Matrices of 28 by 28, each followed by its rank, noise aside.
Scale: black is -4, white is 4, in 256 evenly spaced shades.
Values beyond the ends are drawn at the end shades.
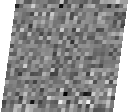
six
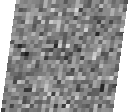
eight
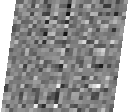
three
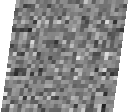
six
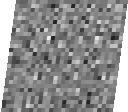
six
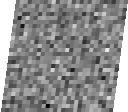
eight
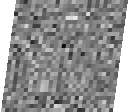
eight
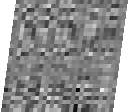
three
